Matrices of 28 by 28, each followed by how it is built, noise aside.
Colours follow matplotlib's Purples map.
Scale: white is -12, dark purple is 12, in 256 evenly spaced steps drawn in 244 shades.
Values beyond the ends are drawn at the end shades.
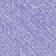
Toeplitz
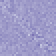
banded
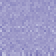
low rank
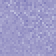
upper triangular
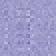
low rank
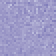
upper triangular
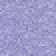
repeating rows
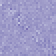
banded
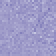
upper triangular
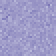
repeating rows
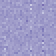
uneven columns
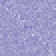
banded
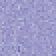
uneven columns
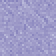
Toeplitz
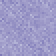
Toeplitz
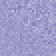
upper triangular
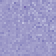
upper triangular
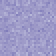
low rank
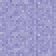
repeating rows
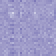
low rank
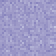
repeating rows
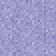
repeating rows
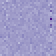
uneven columns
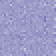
uneven columns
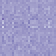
low rank
